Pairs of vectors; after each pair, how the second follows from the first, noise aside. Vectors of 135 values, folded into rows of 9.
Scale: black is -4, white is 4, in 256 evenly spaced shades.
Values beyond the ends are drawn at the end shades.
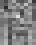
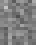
negated, shrunk.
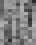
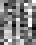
negated, scaled up.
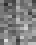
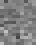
reversed, negated, partly zeroed.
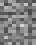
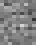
partly zeroed.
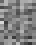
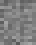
negated, shrunk.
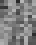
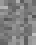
negated, shrunk.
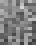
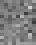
wrapped around, negated, partly zeroed.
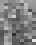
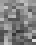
copied.
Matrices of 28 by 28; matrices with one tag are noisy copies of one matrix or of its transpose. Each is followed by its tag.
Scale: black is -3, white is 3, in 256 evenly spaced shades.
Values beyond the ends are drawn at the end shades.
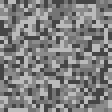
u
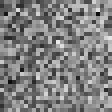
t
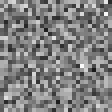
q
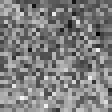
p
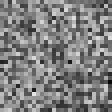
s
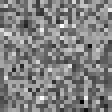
s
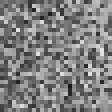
t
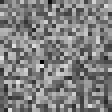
s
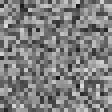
q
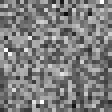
s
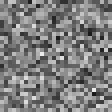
u
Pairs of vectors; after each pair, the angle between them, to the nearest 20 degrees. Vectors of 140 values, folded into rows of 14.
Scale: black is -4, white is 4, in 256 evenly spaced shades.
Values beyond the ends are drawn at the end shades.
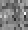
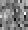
20 degrees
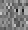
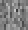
60 degrees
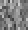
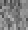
160 degrees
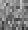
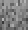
80 degrees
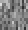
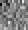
140 degrees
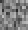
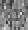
80 degrees
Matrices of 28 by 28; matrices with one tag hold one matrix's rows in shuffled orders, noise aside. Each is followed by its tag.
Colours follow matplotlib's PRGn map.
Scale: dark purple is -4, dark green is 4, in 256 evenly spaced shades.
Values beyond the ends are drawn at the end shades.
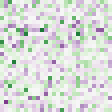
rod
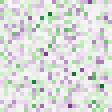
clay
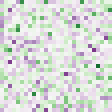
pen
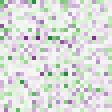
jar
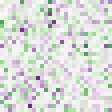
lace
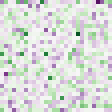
rod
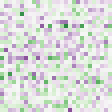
jar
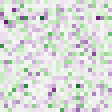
rod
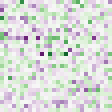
jar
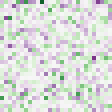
rod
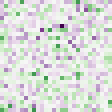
jar
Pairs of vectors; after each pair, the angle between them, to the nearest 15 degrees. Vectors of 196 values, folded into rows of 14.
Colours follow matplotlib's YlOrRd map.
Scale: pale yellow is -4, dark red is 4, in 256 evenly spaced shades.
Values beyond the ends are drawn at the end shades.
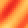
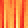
90 degrees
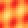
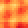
135 degrees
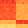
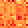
105 degrees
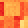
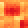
150 degrees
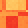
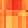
150 degrees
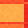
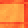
15 degrees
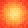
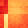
60 degrees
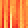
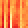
15 degrees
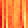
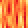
135 degrees
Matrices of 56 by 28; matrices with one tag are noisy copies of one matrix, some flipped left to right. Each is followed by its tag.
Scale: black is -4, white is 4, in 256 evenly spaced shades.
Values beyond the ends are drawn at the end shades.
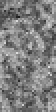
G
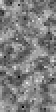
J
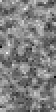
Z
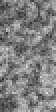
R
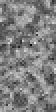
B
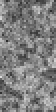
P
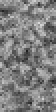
Z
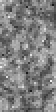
G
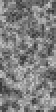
P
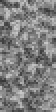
Z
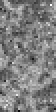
P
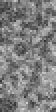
R
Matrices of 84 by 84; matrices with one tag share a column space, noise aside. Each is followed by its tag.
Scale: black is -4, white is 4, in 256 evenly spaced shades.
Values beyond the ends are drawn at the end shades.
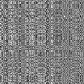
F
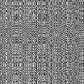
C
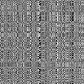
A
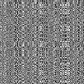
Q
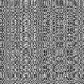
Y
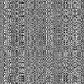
F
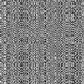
C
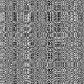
A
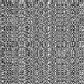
Q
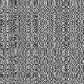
Y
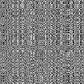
F
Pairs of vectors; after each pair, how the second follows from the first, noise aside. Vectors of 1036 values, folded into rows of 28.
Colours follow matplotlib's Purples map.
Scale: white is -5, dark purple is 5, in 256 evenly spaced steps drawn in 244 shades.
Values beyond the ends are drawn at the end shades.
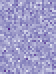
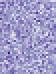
shuffled.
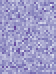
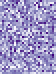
negated, scaled up.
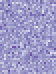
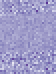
reversed, partly zeroed.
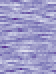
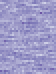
reversed, negated, shrunk.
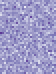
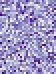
negated, scaled up.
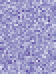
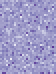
wrapped around, negated, partly zeroed.
